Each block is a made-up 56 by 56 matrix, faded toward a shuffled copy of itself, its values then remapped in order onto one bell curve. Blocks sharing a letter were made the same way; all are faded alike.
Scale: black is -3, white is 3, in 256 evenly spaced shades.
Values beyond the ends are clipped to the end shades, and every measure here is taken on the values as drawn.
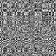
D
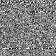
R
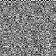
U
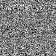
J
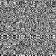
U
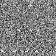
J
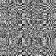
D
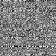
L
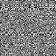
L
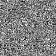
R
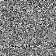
J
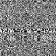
L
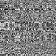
U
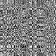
D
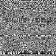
L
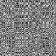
D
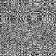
U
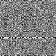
L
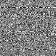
R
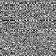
L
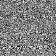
R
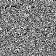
J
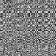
D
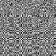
D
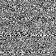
R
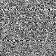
R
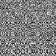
U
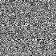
R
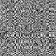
D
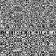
U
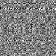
L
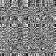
D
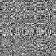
U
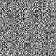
U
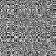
D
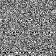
R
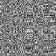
U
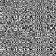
U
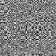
U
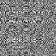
U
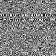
L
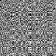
D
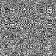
L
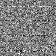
R
